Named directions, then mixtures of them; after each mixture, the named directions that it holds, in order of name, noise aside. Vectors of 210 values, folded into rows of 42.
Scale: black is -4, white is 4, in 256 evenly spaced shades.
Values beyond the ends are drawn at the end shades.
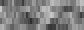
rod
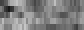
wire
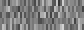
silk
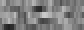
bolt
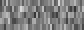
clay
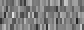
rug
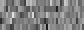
bolt, rug.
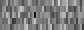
clay, rug.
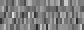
rug.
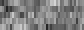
rod, rug, wire.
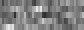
bolt.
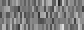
silk.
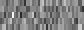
rug, silk.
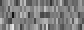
bolt, rug, silk.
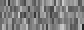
clay, rug, silk.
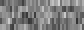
clay, rod, rug.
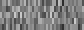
silk.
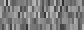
clay, silk.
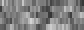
rod.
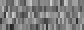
bolt, rug.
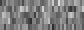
clay, rod.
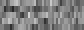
bolt, rug, wire.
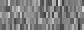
silk.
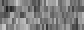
rug, silk, wire.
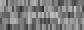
bolt, clay.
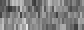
clay, silk, wire.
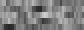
bolt.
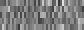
silk.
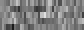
bolt, silk.
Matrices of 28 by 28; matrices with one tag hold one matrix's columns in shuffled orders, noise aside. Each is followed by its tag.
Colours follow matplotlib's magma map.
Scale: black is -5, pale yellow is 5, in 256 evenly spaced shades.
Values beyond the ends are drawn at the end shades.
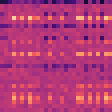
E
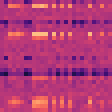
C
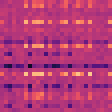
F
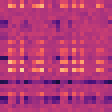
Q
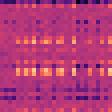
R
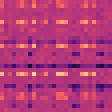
F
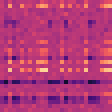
Q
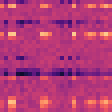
C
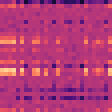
R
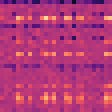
E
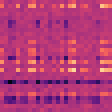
Q
